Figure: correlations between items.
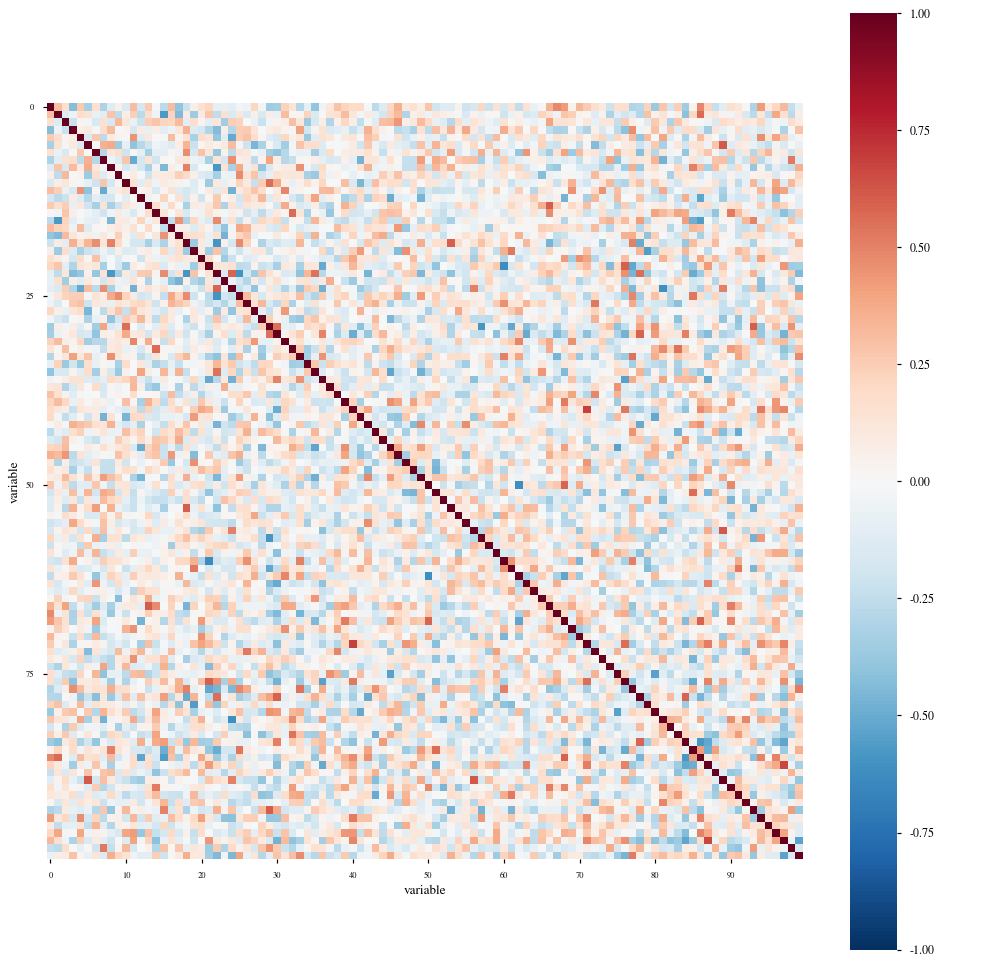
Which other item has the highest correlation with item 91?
61
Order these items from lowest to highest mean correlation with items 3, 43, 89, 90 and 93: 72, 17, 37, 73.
37, 72, 73, 17
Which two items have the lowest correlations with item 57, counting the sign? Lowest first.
29, 93
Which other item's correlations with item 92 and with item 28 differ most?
72
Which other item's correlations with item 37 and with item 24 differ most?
11
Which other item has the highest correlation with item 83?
32
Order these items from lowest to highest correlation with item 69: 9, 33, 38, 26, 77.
9, 77, 26, 33, 38
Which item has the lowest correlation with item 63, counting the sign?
30
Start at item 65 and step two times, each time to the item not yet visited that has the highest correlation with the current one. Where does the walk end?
22
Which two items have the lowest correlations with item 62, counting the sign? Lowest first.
50, 68
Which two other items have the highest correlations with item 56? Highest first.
89, 24
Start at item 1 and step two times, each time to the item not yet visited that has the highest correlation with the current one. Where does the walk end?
68
